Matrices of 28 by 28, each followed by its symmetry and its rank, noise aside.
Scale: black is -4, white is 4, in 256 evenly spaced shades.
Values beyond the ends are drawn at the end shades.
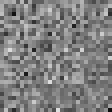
symmetric, rank six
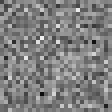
symmetric, rank six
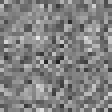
symmetric, rank four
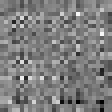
no symmetry, rank four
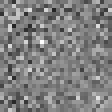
symmetric, rank six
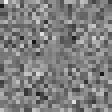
antisymmetric, rank six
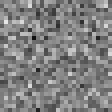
no symmetry, rank six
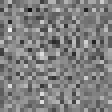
antisymmetric, rank four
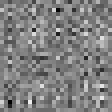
no symmetry, rank four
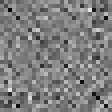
symmetric, rank six
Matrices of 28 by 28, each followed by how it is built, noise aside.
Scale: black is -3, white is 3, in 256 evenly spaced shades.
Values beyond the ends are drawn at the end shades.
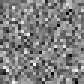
noise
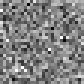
noise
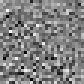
lower triangular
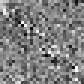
banded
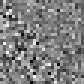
lower triangular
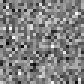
noise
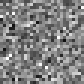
noise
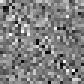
banded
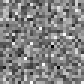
noise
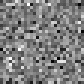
uneven rows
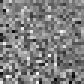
lower triangular
